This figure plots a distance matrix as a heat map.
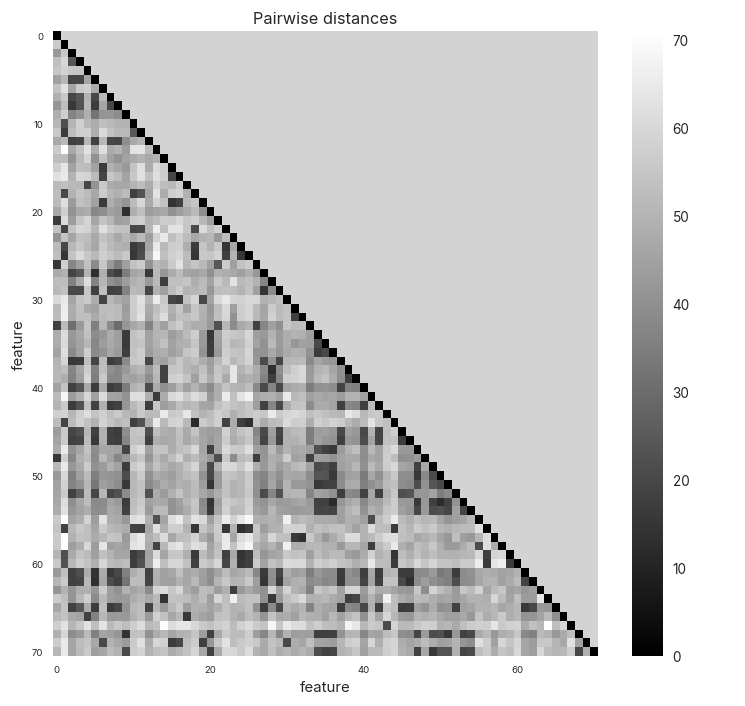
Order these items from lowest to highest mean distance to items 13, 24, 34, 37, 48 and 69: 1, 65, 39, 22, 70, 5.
5, 65, 70, 39, 22, 1
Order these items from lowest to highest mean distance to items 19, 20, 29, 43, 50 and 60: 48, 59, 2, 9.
9, 2, 59, 48
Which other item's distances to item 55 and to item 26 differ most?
0
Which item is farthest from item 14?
67
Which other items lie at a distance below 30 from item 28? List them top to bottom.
14, 38, 39, 64
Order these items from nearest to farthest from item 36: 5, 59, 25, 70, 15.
70, 5, 15, 59, 25
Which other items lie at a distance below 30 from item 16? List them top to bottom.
6, 15, 19, 30, 69
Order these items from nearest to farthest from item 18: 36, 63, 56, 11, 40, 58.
56, 11, 63, 40, 36, 58
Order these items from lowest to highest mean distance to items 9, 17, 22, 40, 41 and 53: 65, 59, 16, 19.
65, 59, 19, 16
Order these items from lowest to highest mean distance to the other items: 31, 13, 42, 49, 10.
42, 49, 10, 31, 13
